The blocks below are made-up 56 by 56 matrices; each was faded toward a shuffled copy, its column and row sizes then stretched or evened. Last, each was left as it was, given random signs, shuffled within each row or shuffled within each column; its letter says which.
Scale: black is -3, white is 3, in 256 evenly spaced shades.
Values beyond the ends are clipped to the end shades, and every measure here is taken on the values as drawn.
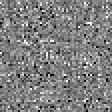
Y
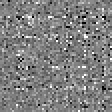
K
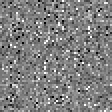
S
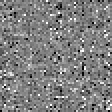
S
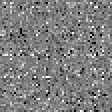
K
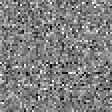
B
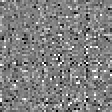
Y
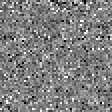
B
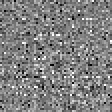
K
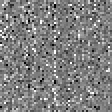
S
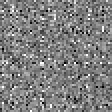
K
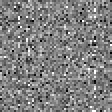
S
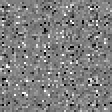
K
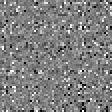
Y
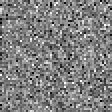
S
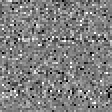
B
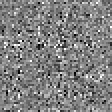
K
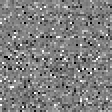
B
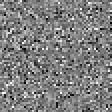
K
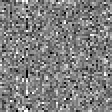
S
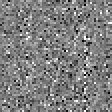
S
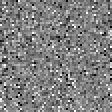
S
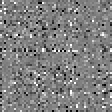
Y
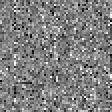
S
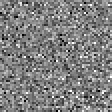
B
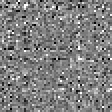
Y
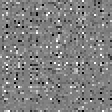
Y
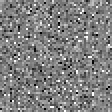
S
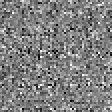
K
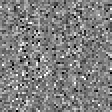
S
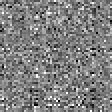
Y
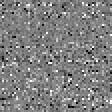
K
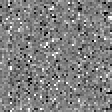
S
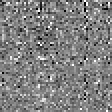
Y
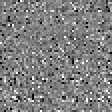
K
